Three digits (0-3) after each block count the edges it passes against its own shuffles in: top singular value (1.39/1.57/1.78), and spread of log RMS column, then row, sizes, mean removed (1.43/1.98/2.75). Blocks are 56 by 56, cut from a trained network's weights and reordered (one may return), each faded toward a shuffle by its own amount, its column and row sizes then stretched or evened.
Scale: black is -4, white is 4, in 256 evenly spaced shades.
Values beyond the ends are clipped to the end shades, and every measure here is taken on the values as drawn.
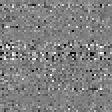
2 1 3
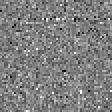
0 0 0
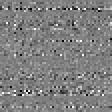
2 0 3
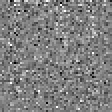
2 2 1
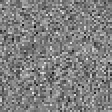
1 0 0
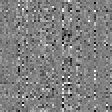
2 3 1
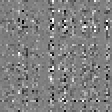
2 3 2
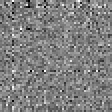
2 1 2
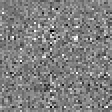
1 1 2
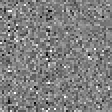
0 1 0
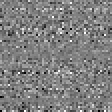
1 1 3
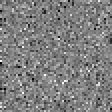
0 1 0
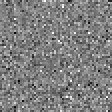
0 1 1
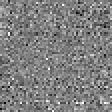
3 1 1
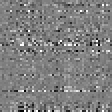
3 1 3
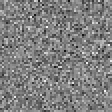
1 0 0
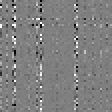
3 3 1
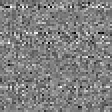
1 0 2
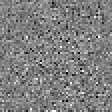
1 1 1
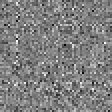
3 1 1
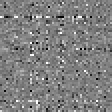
1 2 2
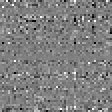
0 1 3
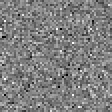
0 0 1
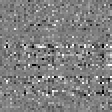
1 1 3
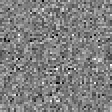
2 1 1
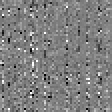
0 3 1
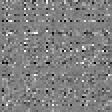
1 2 3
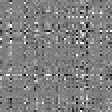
3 3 3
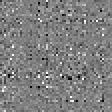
0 2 2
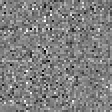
1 1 1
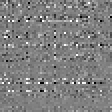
1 1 3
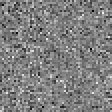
0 1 1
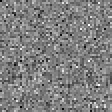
0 1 0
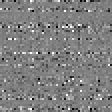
0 1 3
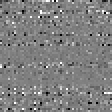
2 2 3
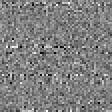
1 0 2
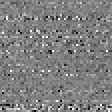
0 0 3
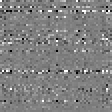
2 1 3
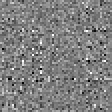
1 2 1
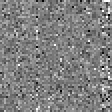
1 2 0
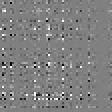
2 3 3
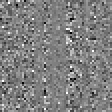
1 3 0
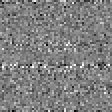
1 0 2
